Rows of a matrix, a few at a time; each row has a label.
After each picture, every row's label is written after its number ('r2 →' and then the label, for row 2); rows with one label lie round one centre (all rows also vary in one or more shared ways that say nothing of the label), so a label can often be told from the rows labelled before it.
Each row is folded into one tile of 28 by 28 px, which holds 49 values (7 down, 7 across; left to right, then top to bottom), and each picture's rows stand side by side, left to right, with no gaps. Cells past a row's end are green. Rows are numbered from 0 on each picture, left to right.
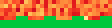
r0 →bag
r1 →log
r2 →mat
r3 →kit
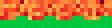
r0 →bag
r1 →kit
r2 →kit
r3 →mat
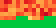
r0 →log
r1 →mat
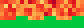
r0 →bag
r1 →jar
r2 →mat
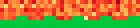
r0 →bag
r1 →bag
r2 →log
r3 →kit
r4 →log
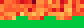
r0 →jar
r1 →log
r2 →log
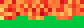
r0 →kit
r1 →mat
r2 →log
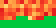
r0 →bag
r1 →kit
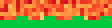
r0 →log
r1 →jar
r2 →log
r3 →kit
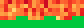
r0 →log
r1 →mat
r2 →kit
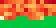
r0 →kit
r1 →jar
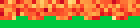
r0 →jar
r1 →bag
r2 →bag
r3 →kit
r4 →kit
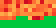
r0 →log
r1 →kit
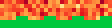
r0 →jar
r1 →mat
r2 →bag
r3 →jar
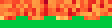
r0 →kit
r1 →mat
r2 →mat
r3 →log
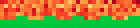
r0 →bag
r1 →mat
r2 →bag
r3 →bag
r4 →jar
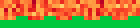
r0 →mat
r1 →log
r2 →bag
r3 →mat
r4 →bag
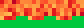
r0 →kit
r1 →kit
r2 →kit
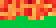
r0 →log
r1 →jar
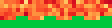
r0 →bag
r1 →jar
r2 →mat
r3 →jar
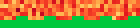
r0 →bag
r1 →mat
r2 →log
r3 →bag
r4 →kit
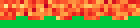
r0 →bag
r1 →log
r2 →kit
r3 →bag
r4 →jar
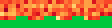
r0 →log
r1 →bag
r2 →kit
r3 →kit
